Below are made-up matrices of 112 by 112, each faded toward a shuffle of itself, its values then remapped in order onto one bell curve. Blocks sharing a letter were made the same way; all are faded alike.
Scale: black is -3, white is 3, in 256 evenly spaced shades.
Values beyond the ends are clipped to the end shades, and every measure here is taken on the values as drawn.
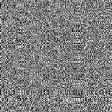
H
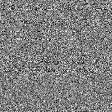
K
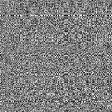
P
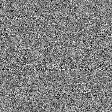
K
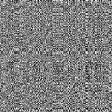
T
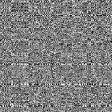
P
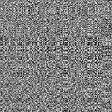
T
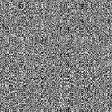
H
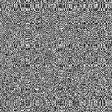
T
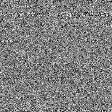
K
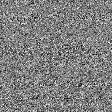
K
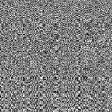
T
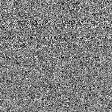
K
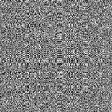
T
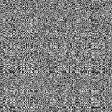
P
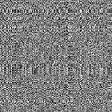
T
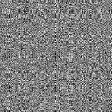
H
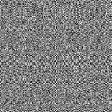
T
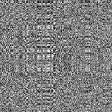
T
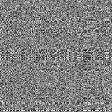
P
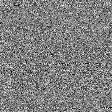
K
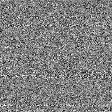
K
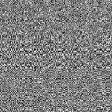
P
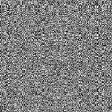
H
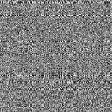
P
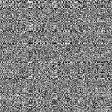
P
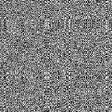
H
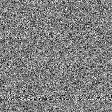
K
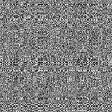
P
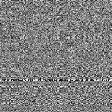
P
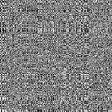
T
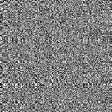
T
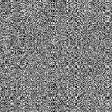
T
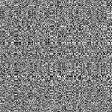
P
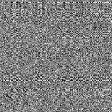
P
